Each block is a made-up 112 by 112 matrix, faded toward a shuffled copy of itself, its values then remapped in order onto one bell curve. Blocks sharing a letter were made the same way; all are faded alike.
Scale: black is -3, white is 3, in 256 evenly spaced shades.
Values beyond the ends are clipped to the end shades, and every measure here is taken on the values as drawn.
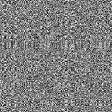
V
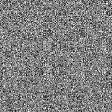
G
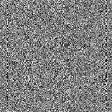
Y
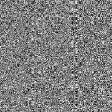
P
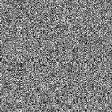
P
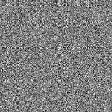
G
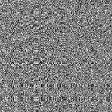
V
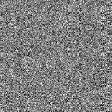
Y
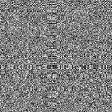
V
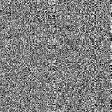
P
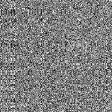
Y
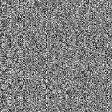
P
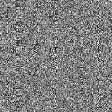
Y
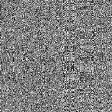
Y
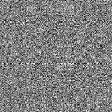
G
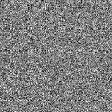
G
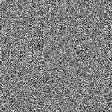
P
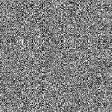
Y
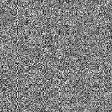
P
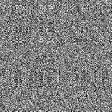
G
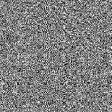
G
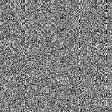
P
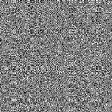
V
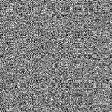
V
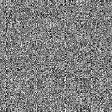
Y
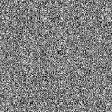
G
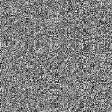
Y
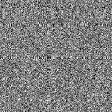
G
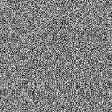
V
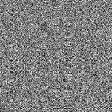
G
